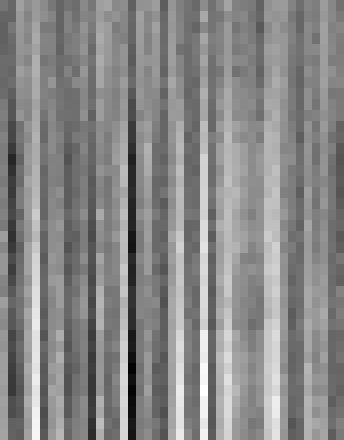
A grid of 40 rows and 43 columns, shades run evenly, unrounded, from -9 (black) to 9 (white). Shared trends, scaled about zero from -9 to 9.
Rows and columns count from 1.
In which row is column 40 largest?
39
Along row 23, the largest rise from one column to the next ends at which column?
26
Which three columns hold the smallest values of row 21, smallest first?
17, 2, 12
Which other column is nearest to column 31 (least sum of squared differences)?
19
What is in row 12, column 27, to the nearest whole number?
-2
